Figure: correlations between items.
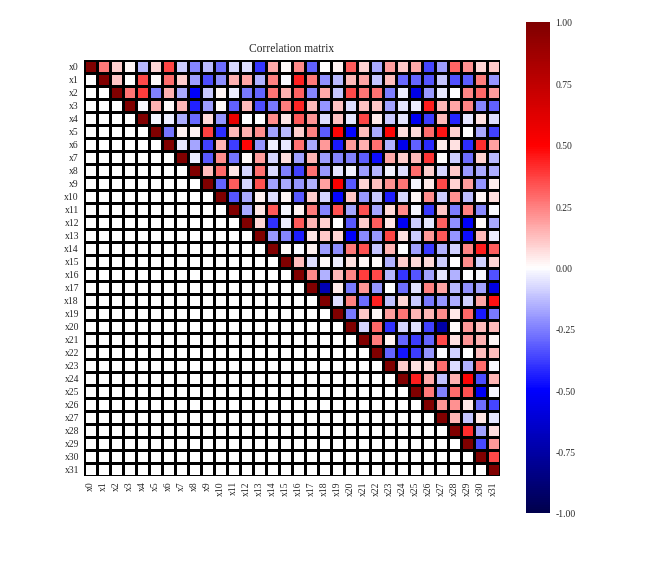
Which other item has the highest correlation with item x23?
x5
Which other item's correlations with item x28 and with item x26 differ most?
x0
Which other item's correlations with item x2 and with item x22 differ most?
x12
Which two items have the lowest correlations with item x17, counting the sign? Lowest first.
x18, x31
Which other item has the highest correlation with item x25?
x24
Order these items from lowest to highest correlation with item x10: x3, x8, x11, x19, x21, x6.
x19, x11, x21, x3, x6, x8
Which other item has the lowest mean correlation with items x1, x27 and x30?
x25
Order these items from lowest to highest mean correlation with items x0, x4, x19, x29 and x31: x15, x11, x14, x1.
x1, x15, x14, x11
